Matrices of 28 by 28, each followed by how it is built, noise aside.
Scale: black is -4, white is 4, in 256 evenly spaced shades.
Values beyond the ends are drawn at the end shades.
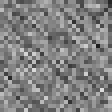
Toeplitz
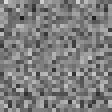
repeating columns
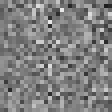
low rank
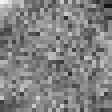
smooth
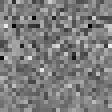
uneven rows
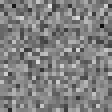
repeating columns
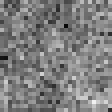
smooth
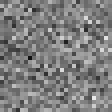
noise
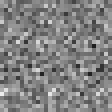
repeating columns
